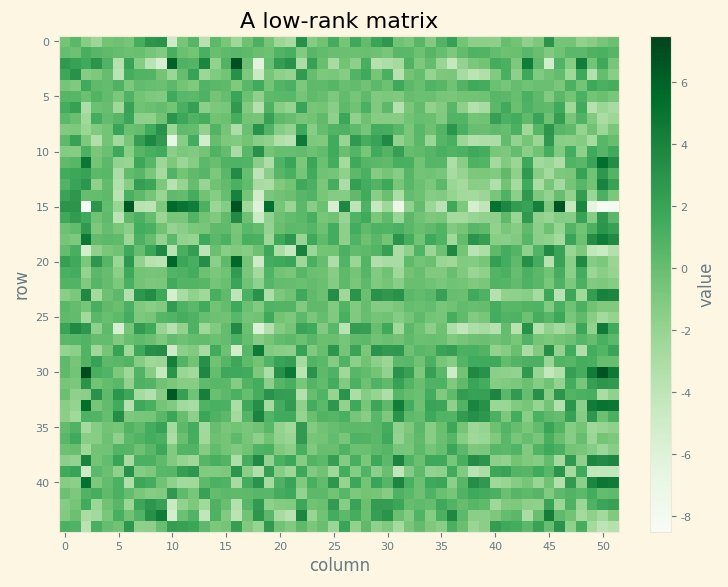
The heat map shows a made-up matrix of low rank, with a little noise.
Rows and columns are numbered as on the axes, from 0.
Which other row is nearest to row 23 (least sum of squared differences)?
42
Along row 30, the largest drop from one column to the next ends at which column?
22
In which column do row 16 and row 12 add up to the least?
18
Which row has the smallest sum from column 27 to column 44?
26
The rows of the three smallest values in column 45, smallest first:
2, 30, 20
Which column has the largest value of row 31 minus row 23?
10
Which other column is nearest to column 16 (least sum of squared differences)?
48
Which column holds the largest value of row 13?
50
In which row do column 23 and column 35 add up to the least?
15
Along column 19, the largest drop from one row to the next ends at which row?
16
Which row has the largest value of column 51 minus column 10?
23
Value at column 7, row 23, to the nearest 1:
3
